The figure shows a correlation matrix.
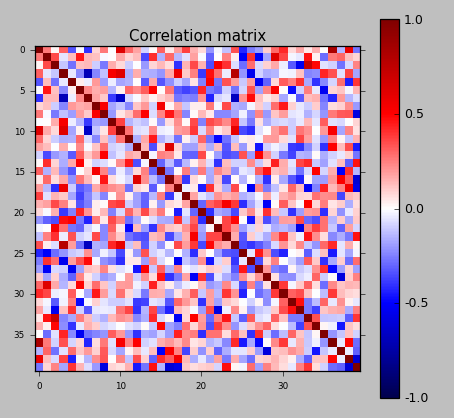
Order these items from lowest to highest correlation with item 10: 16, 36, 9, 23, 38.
16, 23, 38, 9, 36
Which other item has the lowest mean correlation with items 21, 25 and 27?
1
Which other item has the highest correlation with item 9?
3
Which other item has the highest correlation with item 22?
2
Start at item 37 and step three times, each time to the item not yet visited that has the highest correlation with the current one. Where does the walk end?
36
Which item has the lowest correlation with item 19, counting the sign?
28
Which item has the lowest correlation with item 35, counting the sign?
5
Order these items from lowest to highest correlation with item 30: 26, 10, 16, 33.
16, 26, 33, 10
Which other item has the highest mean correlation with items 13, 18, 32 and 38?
0
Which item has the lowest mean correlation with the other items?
25
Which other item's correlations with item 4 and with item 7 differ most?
15
